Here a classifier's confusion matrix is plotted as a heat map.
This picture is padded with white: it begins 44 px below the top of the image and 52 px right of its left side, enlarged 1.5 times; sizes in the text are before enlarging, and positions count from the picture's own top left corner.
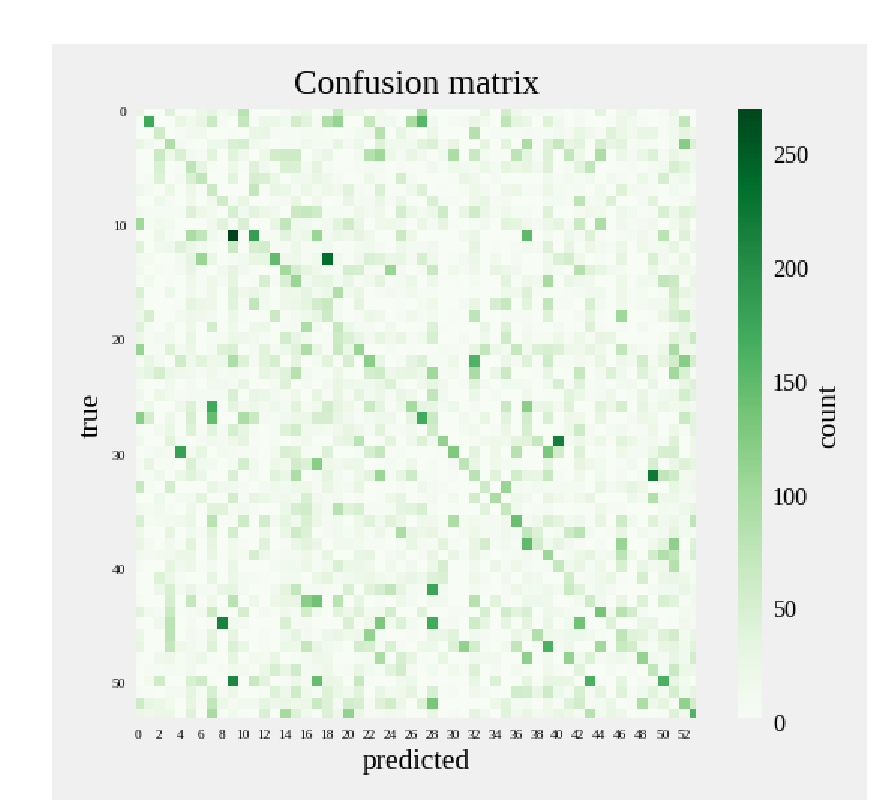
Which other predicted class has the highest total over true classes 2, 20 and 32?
49
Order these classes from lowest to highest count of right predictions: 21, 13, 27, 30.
21, 30, 13, 27
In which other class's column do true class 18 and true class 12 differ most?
46
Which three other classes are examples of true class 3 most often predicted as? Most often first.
52, 37, 40
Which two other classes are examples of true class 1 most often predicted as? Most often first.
27, 19
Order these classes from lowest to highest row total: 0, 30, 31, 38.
0, 31, 38, 30
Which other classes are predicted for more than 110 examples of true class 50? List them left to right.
9, 17, 43
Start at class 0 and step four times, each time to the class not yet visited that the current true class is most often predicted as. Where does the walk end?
9
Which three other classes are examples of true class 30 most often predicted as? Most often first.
4, 39, 36
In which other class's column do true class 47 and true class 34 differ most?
39
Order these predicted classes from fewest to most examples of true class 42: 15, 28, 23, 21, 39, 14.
21, 39, 14, 23, 15, 28
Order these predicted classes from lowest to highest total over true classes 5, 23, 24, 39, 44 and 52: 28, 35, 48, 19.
19, 48, 35, 28
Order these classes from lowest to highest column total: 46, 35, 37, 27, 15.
27, 35, 46, 37, 15
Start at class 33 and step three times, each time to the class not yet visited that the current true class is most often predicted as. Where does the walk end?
16
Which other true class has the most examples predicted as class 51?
38
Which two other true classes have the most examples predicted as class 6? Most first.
13, 11
